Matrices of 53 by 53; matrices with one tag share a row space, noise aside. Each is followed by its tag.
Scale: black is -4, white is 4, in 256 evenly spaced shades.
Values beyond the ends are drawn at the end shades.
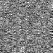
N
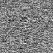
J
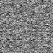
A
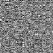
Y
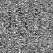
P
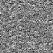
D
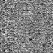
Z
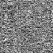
Z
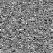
D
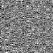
Y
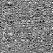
Z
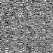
Y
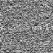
A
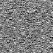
N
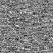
J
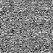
A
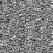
N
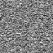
A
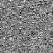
D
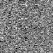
P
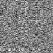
P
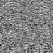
A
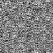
Y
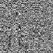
P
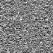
A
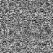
A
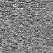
Y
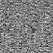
A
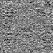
Z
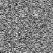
P
